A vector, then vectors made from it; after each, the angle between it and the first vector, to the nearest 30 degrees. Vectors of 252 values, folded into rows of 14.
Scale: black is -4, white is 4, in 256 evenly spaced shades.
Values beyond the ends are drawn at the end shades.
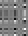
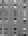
30 degrees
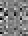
60 degrees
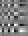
90 degrees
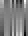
90 degrees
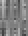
60 degrees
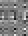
30 degrees
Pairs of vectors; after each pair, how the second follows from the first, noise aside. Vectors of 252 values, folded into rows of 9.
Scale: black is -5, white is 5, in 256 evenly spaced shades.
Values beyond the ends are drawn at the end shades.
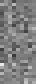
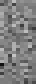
negated.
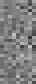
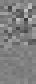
wrapped around, negated, partly zeroed.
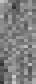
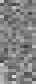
sign-scrambled.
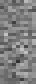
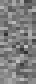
negated.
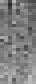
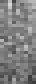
negated.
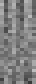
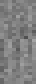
wrapped around, shrunk.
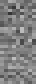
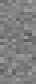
wrapped around, shrunk.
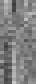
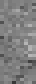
wrapped around, negated, partly zeroed.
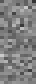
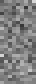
sign-scrambled.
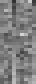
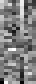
reversed, scaled up.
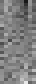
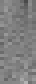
shrunk.
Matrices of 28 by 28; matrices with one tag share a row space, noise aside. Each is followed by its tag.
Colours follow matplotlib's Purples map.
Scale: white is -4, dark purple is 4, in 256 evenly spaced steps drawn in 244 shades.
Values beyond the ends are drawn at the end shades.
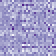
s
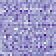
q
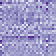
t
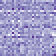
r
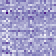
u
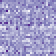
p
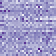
t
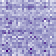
u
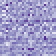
u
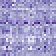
u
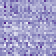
q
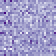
q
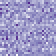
p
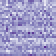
u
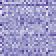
t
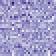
s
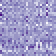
t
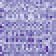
t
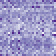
r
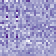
p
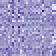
r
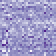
u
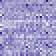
t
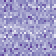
q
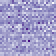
s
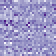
q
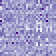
t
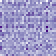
t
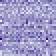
t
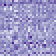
q
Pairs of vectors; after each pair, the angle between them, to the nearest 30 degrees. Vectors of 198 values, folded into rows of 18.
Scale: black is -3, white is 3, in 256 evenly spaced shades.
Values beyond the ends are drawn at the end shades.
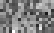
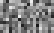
60 degrees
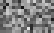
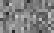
90 degrees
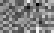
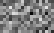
120 degrees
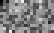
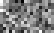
150 degrees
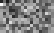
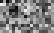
30 degrees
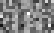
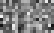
30 degrees
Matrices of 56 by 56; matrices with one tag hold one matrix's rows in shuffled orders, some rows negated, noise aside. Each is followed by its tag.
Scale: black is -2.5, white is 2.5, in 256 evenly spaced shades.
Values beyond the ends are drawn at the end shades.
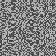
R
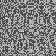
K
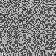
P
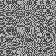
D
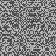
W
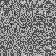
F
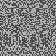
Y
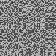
P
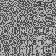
F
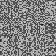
P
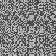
K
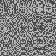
F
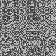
W
